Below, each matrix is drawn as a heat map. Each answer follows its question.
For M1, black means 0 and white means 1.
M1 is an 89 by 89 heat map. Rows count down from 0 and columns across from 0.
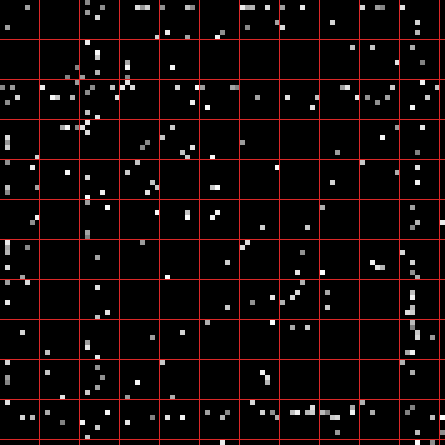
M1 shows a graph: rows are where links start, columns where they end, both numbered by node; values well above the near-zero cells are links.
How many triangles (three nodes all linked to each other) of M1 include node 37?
4
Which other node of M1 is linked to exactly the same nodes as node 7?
node 42
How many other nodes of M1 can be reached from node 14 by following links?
12
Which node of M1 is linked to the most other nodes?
node 1
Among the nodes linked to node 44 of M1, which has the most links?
node 83
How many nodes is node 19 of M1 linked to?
12
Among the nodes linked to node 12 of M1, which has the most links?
node 25
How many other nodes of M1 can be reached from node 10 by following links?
12
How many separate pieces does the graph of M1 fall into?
6
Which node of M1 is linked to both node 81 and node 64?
node 82
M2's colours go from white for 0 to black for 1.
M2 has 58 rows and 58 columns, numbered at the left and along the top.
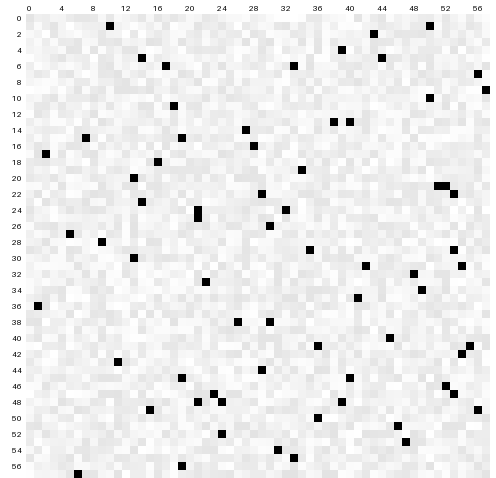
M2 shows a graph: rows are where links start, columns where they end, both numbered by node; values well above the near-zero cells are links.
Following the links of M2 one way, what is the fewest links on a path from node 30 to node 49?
6
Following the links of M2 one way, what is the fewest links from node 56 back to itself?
4
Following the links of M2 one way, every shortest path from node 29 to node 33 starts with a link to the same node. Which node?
node 35
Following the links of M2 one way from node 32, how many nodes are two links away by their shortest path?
3
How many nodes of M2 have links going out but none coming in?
3
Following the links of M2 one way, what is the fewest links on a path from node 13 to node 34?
4
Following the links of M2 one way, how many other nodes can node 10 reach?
3
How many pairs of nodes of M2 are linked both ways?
3
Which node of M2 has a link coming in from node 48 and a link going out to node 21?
node 24
